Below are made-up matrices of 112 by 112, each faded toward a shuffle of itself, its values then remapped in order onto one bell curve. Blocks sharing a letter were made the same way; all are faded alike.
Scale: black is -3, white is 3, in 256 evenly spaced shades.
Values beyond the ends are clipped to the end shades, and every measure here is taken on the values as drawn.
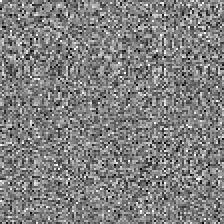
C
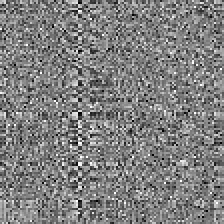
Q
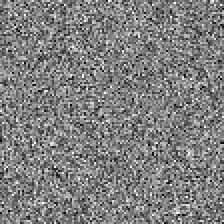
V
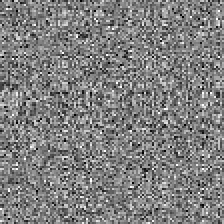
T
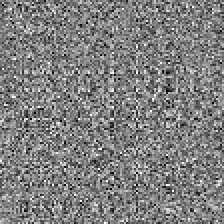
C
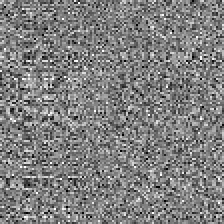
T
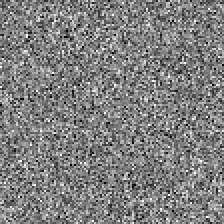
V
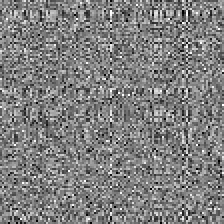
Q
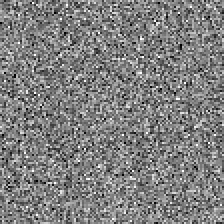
V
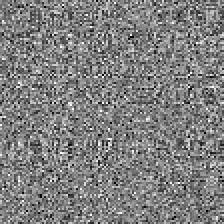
C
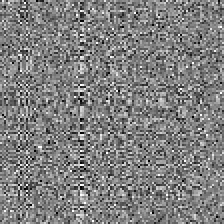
Q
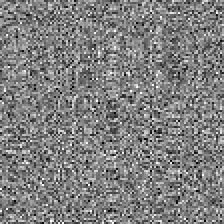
T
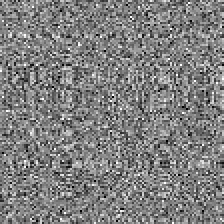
T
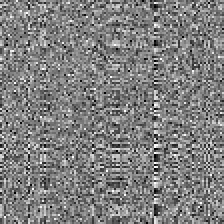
Q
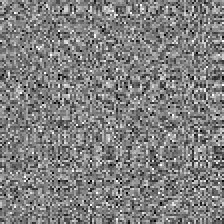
T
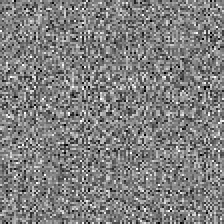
T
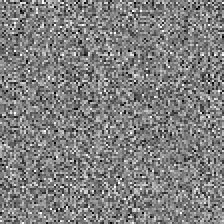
C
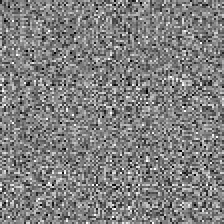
T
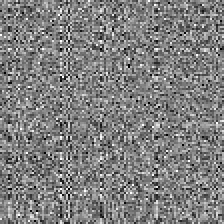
Q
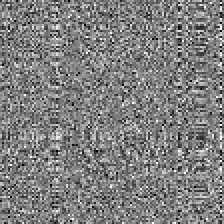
Q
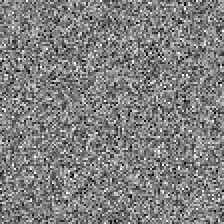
V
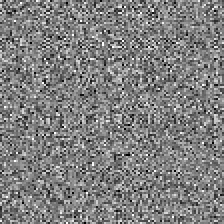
C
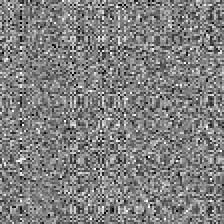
Q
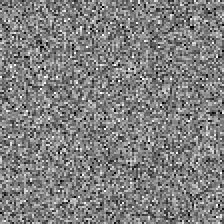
V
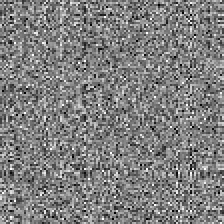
C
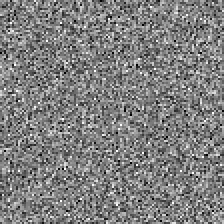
V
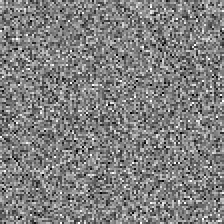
V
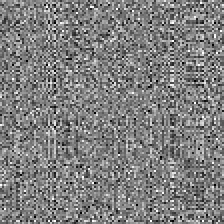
Q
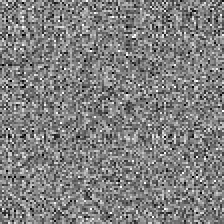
C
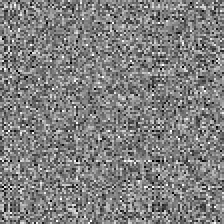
C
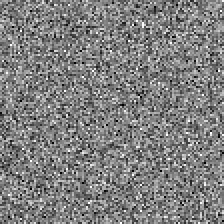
V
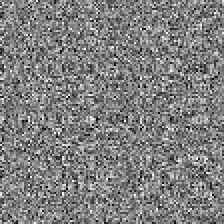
C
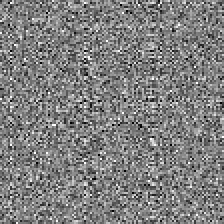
C
